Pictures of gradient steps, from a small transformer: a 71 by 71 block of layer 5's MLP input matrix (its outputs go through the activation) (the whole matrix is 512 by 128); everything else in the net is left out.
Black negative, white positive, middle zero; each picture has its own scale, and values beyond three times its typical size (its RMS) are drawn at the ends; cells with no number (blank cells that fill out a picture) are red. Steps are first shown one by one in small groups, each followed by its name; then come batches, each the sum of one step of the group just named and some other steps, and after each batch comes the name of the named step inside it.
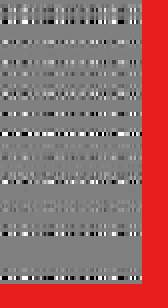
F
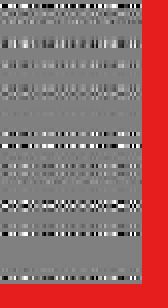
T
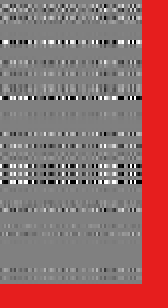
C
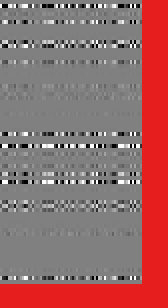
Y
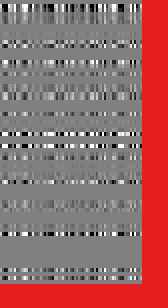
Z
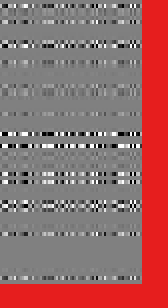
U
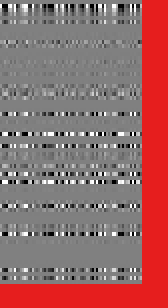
F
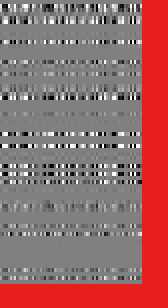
C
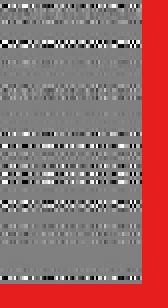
U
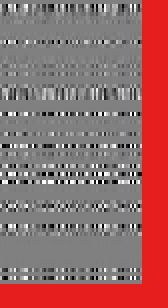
F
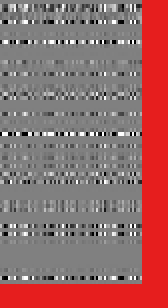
F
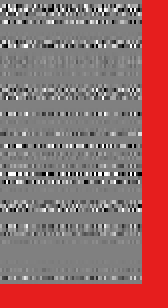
C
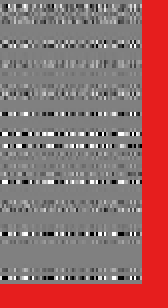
F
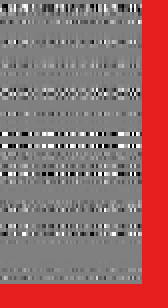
T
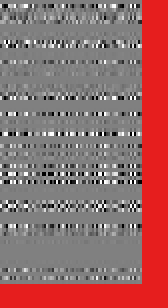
C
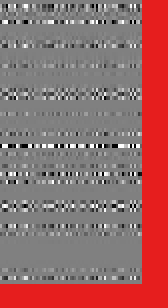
T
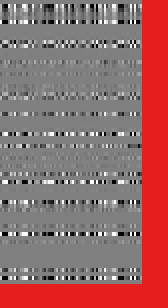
F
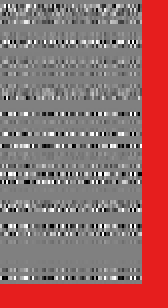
F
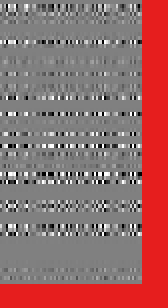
Z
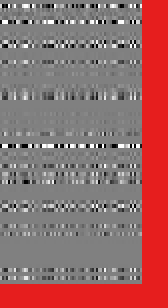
U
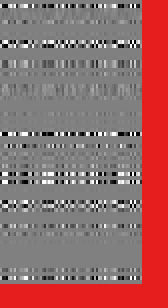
U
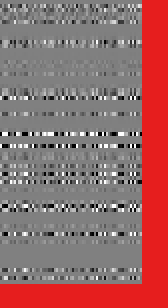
C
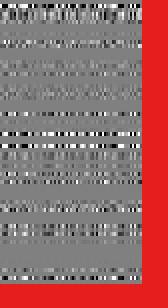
T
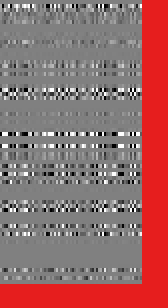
T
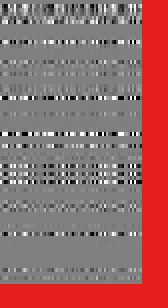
C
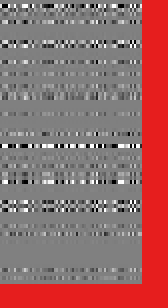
U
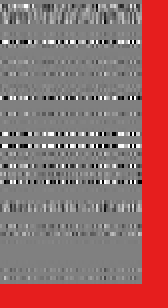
C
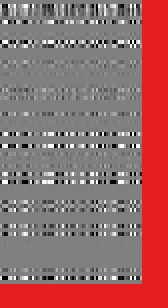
Y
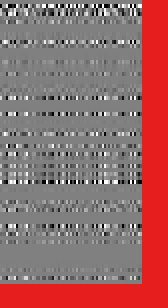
C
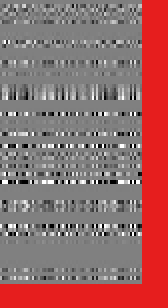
U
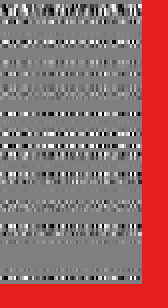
Z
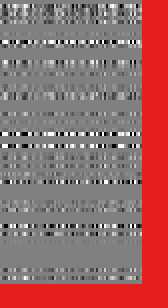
Z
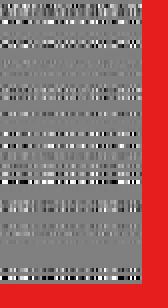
Y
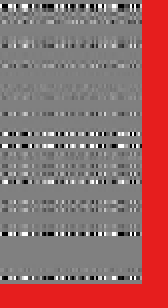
T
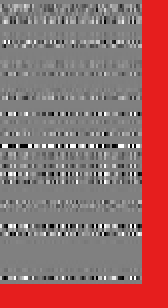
Z
